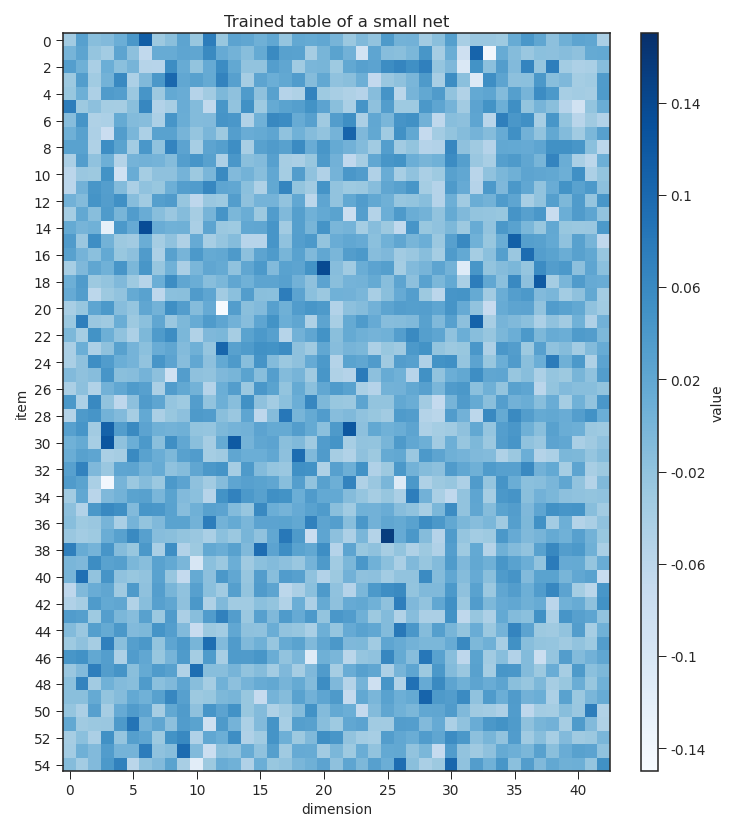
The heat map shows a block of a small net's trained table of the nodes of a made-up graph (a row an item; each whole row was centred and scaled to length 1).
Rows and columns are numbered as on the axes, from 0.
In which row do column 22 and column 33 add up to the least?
1
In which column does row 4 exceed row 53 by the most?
29
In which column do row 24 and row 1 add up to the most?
32
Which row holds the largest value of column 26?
54
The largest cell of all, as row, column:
37, 25
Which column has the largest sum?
35
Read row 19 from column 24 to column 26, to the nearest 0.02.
-0.04 -0.02 0.02
